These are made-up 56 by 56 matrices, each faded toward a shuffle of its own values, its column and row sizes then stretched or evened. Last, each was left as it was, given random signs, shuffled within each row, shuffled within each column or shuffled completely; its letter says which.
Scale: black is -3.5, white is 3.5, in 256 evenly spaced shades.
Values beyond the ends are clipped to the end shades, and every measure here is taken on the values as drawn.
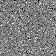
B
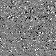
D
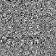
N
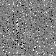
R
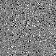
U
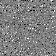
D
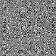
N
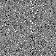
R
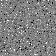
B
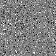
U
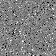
B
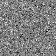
B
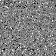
D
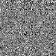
U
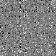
U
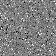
B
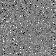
R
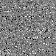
D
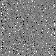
R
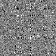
N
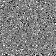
D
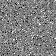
B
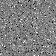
B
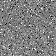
B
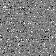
D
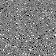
D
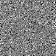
U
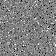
B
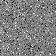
B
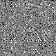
U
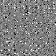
N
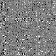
N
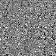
U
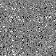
U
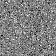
B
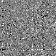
U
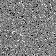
B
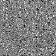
R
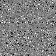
D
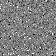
B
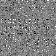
U
